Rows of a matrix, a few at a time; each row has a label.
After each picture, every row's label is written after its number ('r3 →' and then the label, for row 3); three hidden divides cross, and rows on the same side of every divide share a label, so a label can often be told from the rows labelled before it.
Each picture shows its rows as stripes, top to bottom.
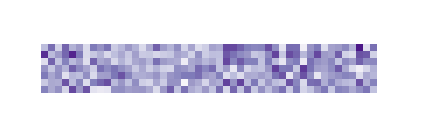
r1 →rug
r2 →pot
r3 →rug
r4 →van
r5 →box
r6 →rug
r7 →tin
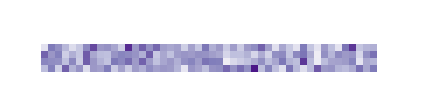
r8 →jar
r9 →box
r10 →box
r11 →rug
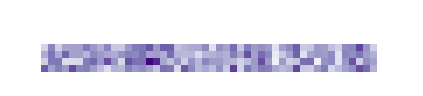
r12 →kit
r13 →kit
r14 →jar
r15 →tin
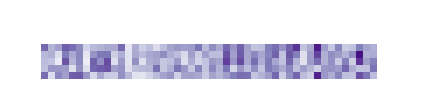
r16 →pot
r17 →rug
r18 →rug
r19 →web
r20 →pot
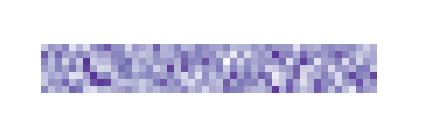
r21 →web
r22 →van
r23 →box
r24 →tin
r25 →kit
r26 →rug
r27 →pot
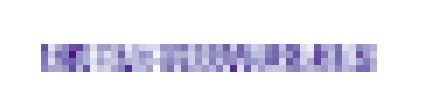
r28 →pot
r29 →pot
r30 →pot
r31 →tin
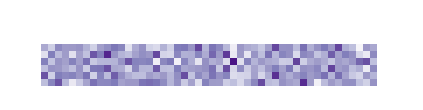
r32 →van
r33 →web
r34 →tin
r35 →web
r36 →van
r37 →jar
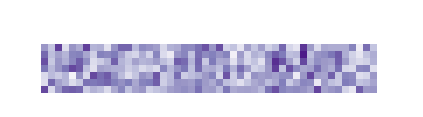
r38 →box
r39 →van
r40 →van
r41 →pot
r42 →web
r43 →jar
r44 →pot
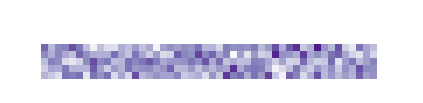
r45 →pot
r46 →van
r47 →jar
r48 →kit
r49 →rug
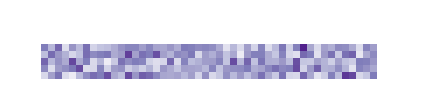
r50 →box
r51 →jar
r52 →tin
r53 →pot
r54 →jar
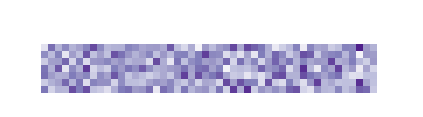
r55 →kit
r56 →box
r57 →web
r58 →box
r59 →van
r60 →rug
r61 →tin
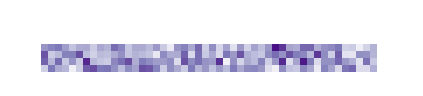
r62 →van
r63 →pot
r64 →box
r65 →jar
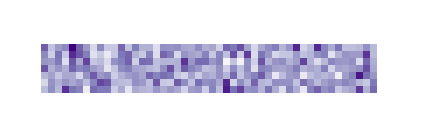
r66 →pot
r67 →tin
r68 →box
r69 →tin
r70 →kit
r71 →web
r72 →rug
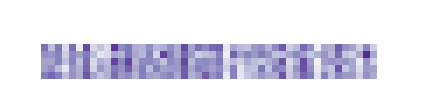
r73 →box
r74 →tin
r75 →box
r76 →box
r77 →box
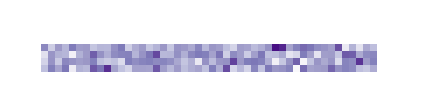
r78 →van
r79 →jar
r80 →kit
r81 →web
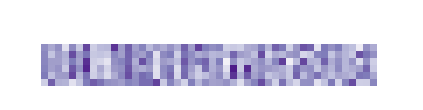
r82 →box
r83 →tin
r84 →box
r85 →tin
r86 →tin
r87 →jar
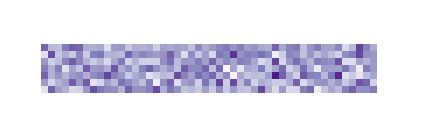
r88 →pot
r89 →kit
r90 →pot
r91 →box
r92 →van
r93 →tin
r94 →jar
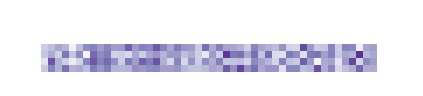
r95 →jar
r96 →rug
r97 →jar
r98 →rug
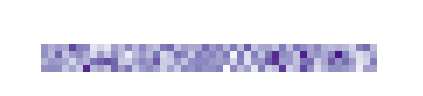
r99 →tin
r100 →van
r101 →web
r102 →box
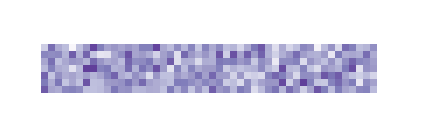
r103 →jar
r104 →tin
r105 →kit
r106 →jar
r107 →van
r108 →box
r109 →pot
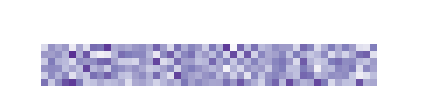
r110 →web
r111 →tin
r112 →web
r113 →box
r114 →web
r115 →pot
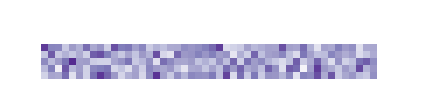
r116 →box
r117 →web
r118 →tin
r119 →rug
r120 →web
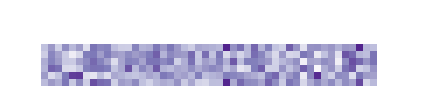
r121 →rug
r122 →jar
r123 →kit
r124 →jar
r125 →pot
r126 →rug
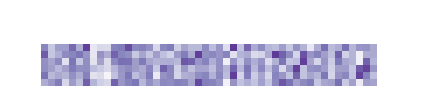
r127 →tin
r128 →van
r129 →box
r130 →tin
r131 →tin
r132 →box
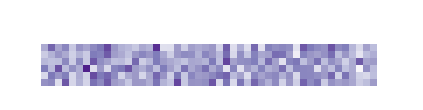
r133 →web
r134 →web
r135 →rug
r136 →box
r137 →web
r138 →web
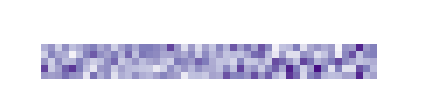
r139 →kit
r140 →jar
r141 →van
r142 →pot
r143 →rug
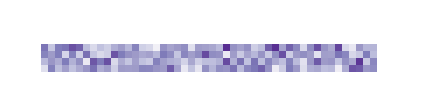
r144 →pot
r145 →box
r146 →rug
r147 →kit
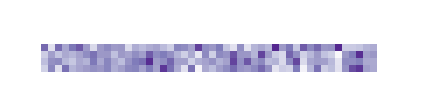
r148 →van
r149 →kit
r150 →kit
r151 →kit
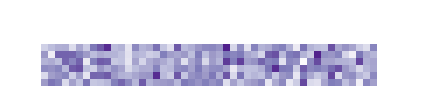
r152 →web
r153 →pot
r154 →rug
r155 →van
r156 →web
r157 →box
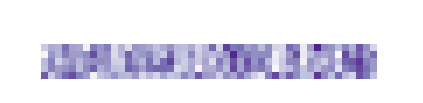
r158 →rug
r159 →kit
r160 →kit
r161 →kit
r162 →pot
